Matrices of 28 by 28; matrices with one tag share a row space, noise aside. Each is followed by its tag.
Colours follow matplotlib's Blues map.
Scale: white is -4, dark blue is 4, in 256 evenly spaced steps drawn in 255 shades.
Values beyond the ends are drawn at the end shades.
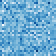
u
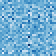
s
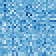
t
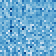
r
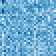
u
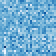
t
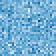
s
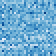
u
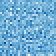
r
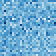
t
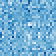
s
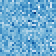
s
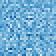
r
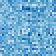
s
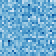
s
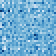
u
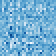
r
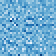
r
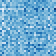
u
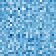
r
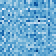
u
